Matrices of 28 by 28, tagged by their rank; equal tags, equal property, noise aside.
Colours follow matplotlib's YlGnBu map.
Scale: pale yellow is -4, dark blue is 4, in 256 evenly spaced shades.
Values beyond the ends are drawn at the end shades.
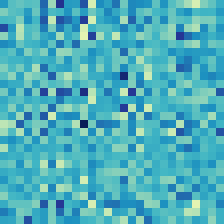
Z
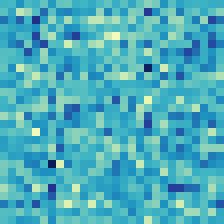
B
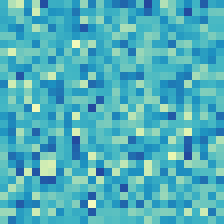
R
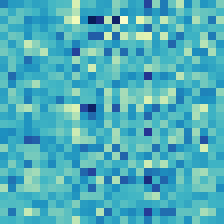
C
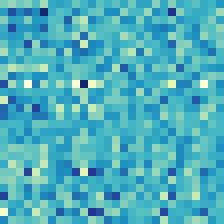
Z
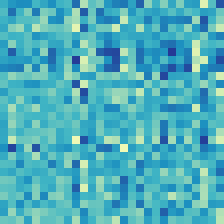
C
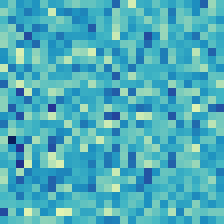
R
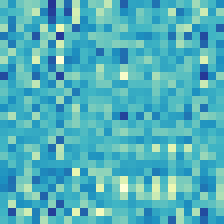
Z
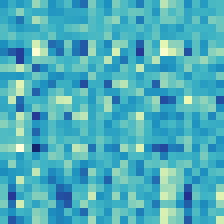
C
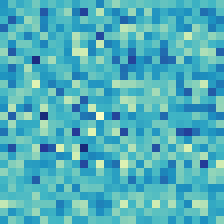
B
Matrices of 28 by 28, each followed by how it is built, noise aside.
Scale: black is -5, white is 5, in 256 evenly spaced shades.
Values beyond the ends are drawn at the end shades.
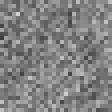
Hankel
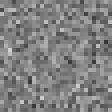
noise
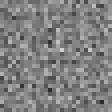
repeating rows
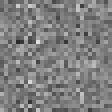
low rank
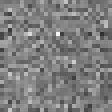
low rank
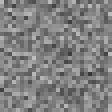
repeating rows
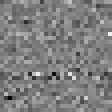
uneven rows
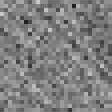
Toeplitz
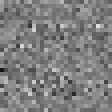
uneven rows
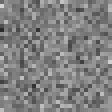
repeating rows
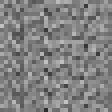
repeating rows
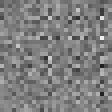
low rank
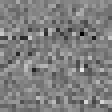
uneven rows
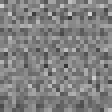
repeating columns
